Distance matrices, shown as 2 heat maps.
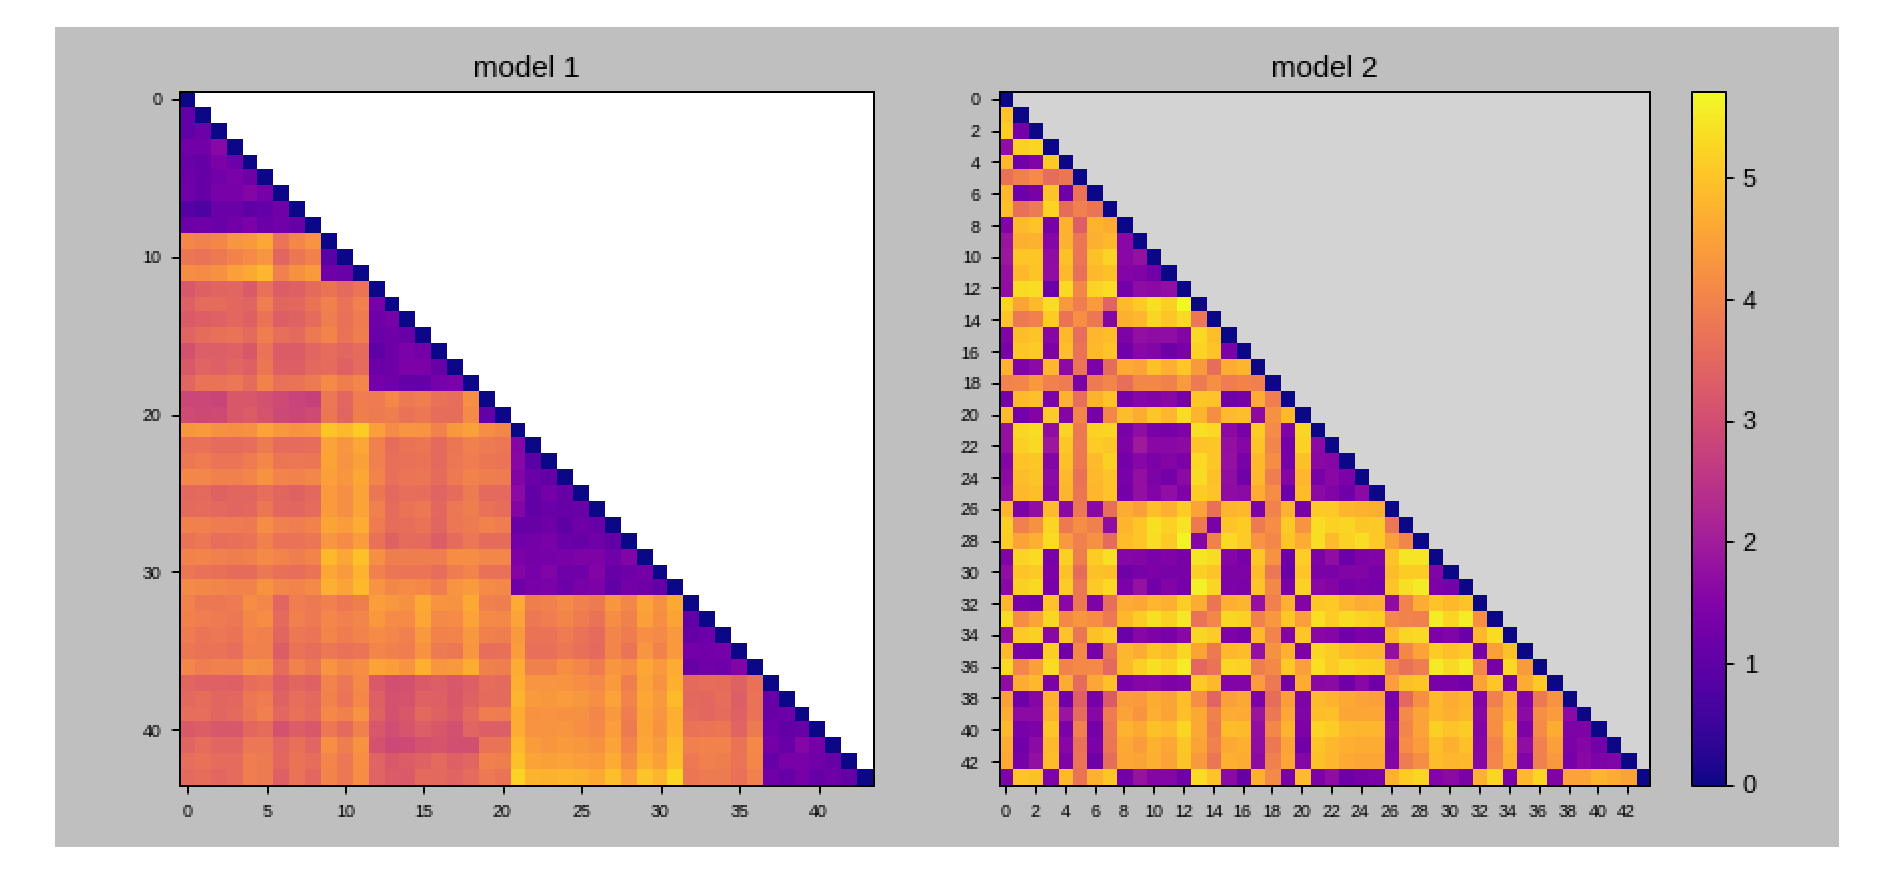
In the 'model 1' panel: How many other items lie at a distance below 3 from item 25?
10
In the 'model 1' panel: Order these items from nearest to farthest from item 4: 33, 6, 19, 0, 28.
0, 6, 19, 28, 33
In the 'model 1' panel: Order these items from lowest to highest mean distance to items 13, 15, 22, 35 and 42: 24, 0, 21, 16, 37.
16, 37, 24, 0, 21
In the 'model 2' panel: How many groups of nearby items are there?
6
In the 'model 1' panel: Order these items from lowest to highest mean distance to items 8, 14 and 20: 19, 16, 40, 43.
19, 16, 40, 43
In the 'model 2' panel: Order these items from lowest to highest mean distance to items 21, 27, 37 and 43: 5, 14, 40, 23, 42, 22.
23, 22, 5, 14, 42, 40
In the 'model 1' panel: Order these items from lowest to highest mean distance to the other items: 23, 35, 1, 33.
1, 23, 35, 33
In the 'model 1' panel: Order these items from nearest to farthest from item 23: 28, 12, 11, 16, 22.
22, 28, 16, 12, 11
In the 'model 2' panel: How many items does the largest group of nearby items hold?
21
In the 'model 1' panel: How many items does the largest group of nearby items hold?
11
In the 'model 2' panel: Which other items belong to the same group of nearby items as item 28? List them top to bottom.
13
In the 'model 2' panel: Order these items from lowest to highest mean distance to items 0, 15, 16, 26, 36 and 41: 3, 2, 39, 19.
19, 3, 39, 2
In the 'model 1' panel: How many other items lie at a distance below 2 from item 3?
8
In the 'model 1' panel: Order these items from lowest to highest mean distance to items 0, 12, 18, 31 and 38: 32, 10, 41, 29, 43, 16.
16, 41, 43, 29, 10, 32
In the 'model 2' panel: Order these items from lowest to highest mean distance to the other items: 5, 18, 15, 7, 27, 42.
15, 42, 5, 18, 7, 27
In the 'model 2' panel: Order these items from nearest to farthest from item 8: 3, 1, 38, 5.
3, 5, 38, 1
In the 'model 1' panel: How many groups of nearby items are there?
7
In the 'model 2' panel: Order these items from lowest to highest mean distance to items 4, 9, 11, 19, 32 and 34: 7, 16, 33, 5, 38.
16, 38, 5, 7, 33
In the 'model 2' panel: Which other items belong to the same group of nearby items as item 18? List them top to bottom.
5
